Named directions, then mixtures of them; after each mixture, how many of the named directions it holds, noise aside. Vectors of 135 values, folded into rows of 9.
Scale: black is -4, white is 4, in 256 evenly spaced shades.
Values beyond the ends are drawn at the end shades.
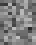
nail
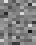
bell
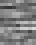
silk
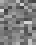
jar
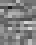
two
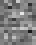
three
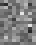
two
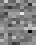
two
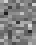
two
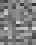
three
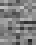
three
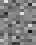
one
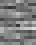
one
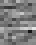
two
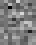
four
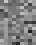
two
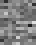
two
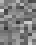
one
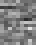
three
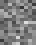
four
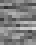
one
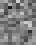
four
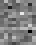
three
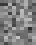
one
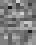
four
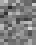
four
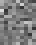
one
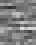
one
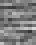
one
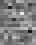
three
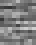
one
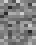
three
